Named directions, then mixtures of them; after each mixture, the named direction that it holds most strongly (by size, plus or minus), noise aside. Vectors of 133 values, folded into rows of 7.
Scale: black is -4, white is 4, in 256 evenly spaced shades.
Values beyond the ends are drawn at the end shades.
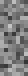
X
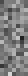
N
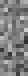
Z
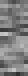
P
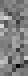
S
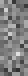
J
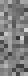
Z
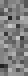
X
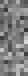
Z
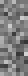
X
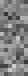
X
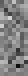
S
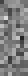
N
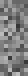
J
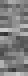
P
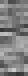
P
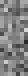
Z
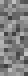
X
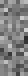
Z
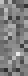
J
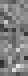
S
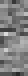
P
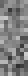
Z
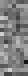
P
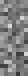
Z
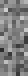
Z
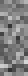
X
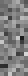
N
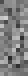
S
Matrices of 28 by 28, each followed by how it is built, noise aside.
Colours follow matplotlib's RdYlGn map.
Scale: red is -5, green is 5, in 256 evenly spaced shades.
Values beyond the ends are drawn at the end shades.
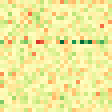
uneven rows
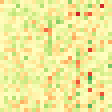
uneven columns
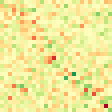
banded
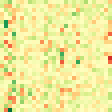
uneven columns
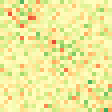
block diagonal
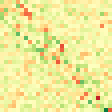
banded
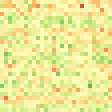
blocks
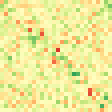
banded
